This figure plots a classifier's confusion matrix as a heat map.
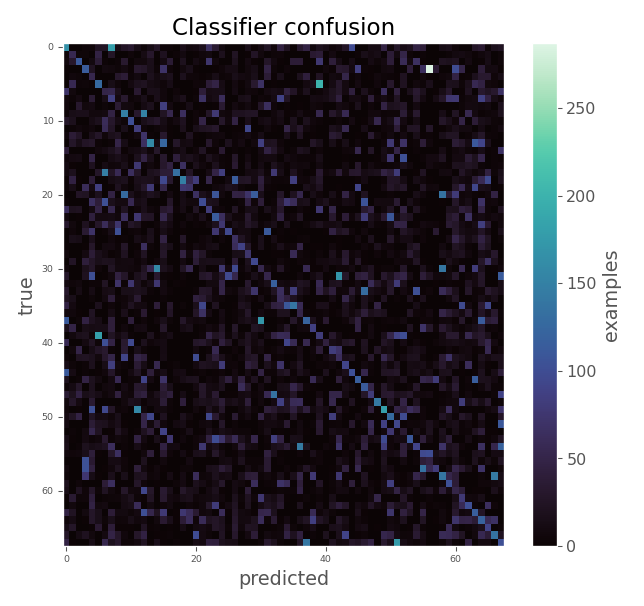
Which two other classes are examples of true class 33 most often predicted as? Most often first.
46, 54
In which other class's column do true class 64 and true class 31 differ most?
42
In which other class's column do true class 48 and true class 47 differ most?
32
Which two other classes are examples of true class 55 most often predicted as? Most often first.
56, 8
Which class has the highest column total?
64
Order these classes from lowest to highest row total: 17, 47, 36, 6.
36, 6, 47, 17
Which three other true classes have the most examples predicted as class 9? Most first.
20, 42, 23
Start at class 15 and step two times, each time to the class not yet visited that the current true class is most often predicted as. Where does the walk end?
50
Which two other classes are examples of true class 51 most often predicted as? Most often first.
67, 49
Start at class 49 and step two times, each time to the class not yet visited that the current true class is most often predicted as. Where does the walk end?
28
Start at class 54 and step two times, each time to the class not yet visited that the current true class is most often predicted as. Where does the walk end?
21
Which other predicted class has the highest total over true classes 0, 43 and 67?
7
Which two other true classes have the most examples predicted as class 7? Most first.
0, 43
